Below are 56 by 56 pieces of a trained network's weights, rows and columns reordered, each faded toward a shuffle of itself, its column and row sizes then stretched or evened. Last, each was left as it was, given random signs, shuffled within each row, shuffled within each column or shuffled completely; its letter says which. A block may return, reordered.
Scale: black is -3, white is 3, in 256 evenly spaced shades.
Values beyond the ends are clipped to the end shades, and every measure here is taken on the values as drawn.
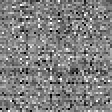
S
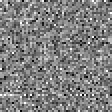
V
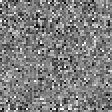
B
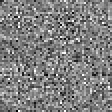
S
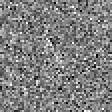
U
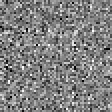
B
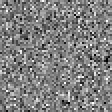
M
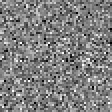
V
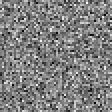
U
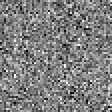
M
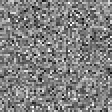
B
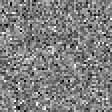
U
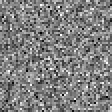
U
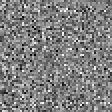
B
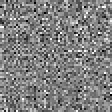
S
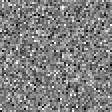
U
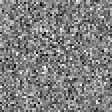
U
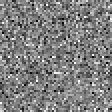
V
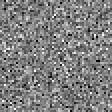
U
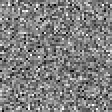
V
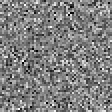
V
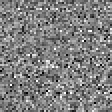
V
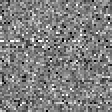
V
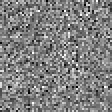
B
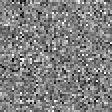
B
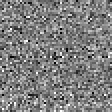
B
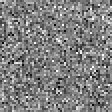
M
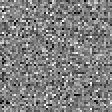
S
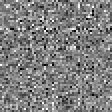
S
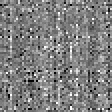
S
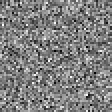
U
